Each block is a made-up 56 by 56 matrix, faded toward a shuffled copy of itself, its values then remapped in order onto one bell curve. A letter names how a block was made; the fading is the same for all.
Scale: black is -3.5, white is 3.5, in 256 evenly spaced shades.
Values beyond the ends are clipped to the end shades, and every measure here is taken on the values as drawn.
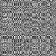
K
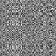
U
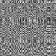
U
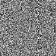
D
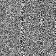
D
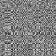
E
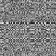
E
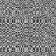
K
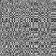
K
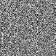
D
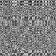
E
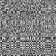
E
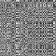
K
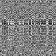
E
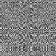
E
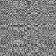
U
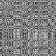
K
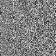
D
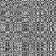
K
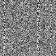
D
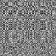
E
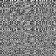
E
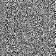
D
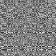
E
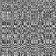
K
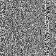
D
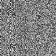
D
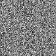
D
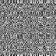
E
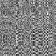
U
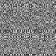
E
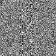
D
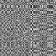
K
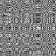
K
